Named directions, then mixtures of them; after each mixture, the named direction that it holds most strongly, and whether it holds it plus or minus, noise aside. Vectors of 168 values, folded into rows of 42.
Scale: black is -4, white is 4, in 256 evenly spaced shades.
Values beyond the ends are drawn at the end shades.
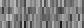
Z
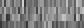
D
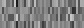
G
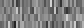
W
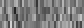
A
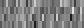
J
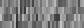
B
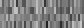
Z, plus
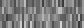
Z, minus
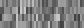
B, minus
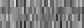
Z, plus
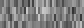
A, minus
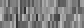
B, plus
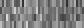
D, minus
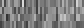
D, plus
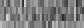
D, minus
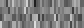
J, minus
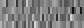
J, minus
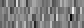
J, plus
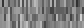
D, minus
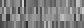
D, plus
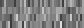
Z, minus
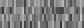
Z, plus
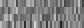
Z, plus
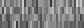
D, plus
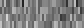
D, minus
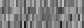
Z, plus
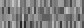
Z, plus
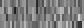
A, plus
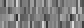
G, minus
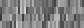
B, minus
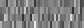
J, minus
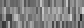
D, plus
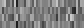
G, plus
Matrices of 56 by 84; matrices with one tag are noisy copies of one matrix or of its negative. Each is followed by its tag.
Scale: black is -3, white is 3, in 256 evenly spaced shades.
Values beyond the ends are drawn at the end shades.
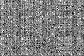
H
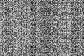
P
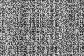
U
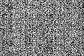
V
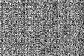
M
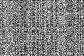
U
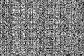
V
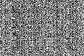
V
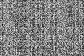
U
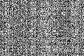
P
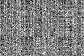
H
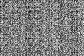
M
